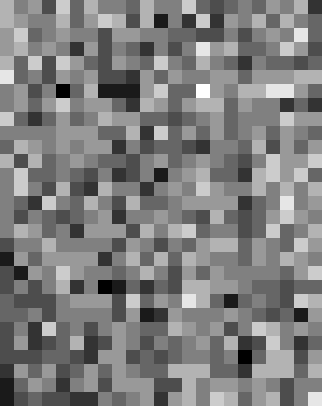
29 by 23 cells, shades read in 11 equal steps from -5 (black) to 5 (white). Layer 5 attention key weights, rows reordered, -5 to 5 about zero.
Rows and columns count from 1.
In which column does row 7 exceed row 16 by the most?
15
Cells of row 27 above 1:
7
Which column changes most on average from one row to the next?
12
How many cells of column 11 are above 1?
5
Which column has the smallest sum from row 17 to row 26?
1
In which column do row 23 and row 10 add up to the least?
11
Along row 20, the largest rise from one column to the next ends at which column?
3
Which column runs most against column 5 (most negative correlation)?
20
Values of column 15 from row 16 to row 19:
-2 -1 1 1
